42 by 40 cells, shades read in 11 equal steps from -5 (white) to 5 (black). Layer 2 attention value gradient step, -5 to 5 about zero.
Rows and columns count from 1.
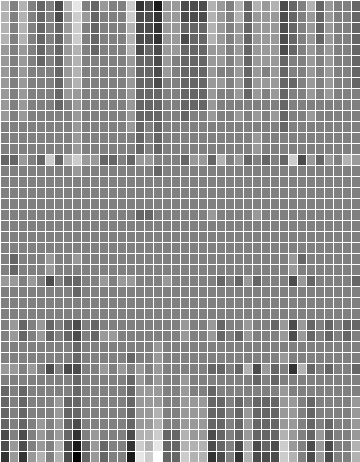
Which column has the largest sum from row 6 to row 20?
18
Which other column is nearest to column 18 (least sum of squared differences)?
16
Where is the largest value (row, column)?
42, 9
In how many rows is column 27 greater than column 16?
11
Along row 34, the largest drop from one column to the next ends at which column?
34
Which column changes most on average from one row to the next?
33
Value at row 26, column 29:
1
